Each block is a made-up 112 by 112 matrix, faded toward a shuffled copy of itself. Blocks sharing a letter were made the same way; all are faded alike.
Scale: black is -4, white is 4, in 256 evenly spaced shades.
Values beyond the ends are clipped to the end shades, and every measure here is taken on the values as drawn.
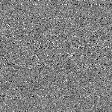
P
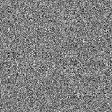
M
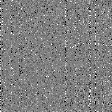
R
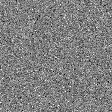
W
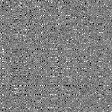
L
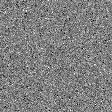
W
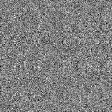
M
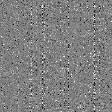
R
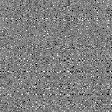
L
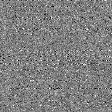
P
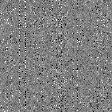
R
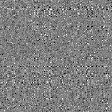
L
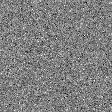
W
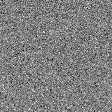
W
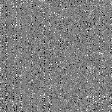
R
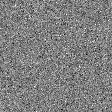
W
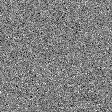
W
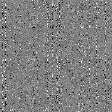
R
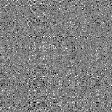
L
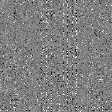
R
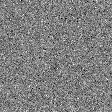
W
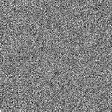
M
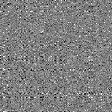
L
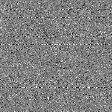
P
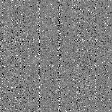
R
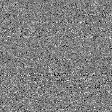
P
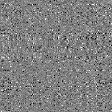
L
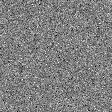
W
